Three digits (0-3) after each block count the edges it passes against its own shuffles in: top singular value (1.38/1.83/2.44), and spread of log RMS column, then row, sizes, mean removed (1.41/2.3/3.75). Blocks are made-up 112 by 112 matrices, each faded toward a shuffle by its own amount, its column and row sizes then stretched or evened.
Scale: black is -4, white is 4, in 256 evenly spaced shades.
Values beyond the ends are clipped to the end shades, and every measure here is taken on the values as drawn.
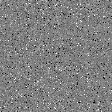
0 1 1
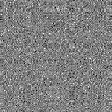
3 0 0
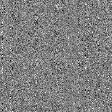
0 2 0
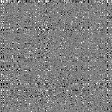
3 2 2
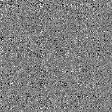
1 2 2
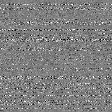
1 0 3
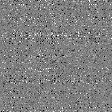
2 1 2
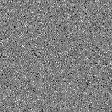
2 0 0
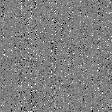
0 2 0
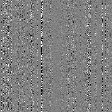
2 3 0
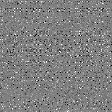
3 1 2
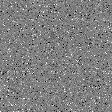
1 0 1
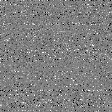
1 0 2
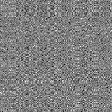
3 1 1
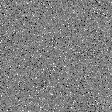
1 0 0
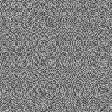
3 0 0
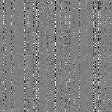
3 3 1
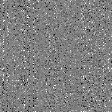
1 2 1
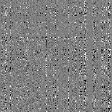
1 3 2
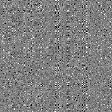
3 2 1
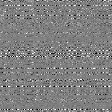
3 0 3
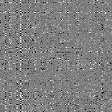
3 2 2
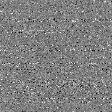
0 0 2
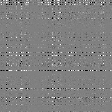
3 2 3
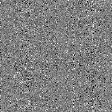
0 2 1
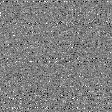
1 0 2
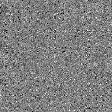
2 1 1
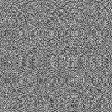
3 1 0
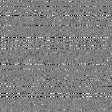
3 0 3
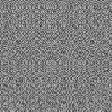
3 0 2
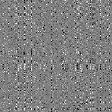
3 2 1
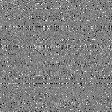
3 0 2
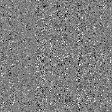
1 2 1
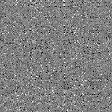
2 1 1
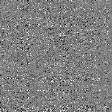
1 2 2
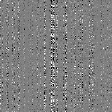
2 3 1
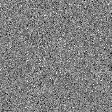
0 1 0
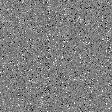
0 1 0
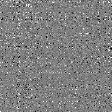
0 2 2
